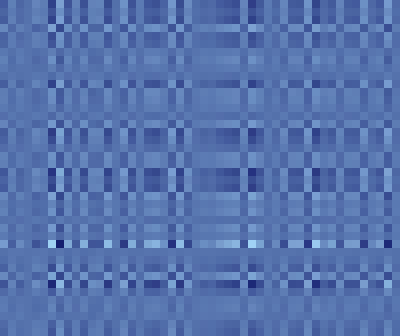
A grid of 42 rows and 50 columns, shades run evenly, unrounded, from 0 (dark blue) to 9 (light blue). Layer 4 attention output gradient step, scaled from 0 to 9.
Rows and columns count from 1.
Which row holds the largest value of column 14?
31
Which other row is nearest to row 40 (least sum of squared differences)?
7
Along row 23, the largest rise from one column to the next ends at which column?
8
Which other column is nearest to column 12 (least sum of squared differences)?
43
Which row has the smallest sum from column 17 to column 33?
36
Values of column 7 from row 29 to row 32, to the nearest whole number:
6 5 9 4
